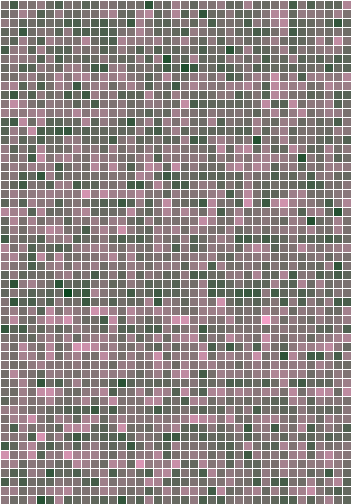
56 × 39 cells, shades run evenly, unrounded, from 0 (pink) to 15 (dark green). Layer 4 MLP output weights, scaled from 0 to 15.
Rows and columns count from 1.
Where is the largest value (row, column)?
33, 8
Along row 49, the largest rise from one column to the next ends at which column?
6
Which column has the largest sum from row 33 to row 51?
35
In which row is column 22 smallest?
47
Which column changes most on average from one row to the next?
5
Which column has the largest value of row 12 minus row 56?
22
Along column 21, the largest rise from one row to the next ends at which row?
45
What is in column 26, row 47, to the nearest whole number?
4
